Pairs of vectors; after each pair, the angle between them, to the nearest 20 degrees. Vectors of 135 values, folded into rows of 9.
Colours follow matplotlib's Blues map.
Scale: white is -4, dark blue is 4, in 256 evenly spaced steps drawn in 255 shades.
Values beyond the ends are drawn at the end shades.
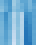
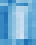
60 degrees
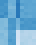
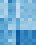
160 degrees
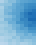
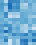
100 degrees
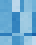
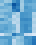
160 degrees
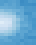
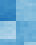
100 degrees
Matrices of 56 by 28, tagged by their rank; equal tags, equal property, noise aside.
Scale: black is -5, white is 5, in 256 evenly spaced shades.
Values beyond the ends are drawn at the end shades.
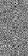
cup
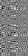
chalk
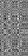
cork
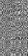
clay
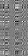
chalk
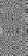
clay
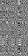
clay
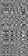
cork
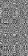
clay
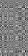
chalk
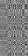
chalk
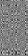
chalk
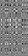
chalk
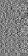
cup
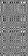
chalk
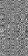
clay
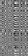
chalk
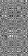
clay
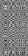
cork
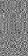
clay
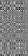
chalk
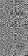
clay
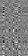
chalk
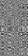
chalk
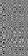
cork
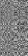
clay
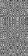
clay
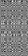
chalk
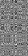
clay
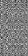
clay
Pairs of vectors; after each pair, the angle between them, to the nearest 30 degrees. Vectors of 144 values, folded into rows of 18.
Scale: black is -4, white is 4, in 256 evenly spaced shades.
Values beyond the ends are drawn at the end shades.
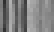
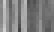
150 degrees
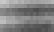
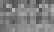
120 degrees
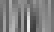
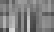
30 degrees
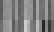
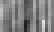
150 degrees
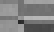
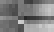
150 degrees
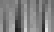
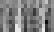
150 degrees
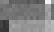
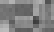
120 degrees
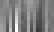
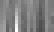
30 degrees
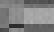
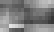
150 degrees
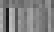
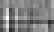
150 degrees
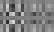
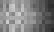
120 degrees
